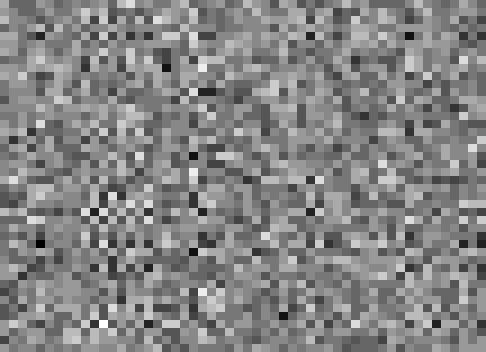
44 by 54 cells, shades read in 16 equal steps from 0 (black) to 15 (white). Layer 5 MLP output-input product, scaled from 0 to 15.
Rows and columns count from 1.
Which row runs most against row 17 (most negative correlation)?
28
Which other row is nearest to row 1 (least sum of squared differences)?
7
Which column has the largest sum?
12
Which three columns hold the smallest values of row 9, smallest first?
19, 10, 14
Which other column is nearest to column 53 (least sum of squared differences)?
6
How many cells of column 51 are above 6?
29
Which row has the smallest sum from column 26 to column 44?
8
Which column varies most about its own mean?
22
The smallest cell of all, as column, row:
5, 31
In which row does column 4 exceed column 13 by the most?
24
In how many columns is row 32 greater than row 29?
22
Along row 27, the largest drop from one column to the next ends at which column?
11
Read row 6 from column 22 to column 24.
12 9 8
